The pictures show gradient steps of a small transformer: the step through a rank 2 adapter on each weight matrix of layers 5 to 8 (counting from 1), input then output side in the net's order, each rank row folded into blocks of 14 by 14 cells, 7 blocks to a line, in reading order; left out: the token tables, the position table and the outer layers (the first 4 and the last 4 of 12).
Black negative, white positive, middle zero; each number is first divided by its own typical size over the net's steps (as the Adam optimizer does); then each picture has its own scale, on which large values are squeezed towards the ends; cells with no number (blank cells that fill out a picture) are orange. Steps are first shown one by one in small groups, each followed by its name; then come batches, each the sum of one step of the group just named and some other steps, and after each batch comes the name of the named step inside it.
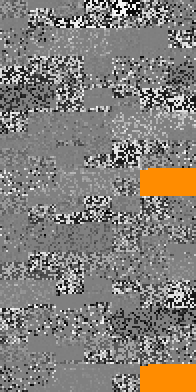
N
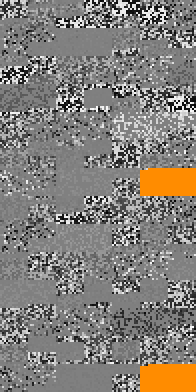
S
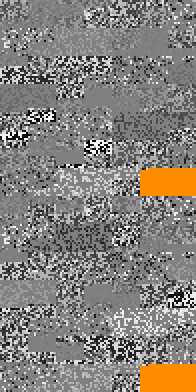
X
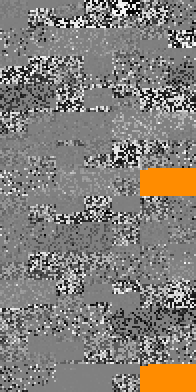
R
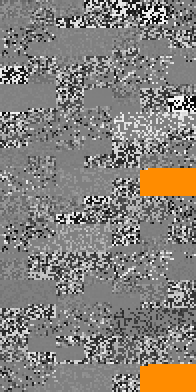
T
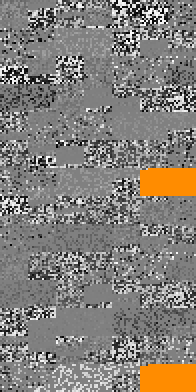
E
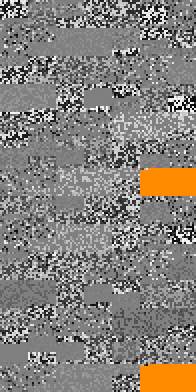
S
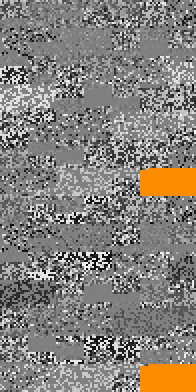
T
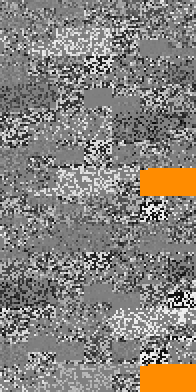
X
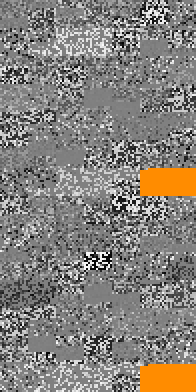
E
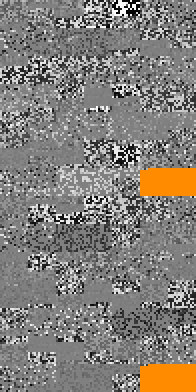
N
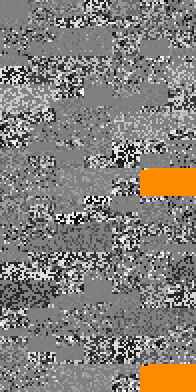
T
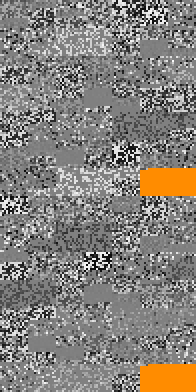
E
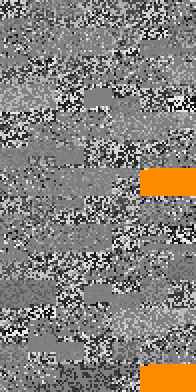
S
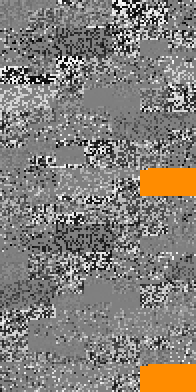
E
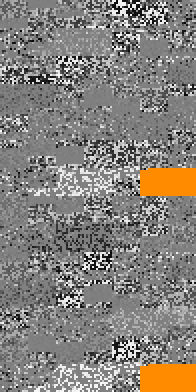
E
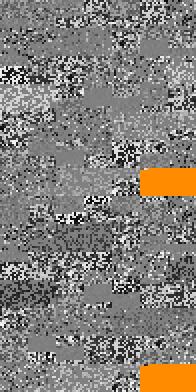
T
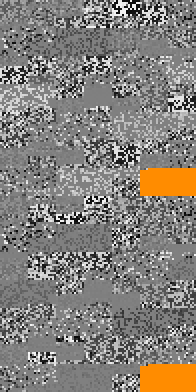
T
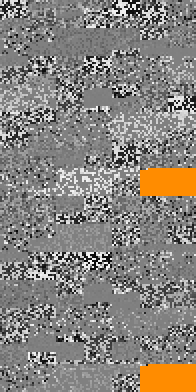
S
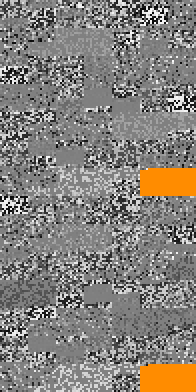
E
